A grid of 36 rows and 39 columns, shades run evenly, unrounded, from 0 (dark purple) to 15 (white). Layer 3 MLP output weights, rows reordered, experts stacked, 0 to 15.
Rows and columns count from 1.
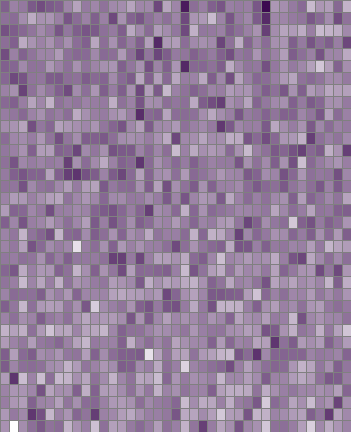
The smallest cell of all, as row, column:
1, 30
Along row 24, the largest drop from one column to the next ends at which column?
38
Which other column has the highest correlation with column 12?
6
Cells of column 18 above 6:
30
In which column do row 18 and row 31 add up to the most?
21
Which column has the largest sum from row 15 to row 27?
31
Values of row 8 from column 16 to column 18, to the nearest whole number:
4 9 5
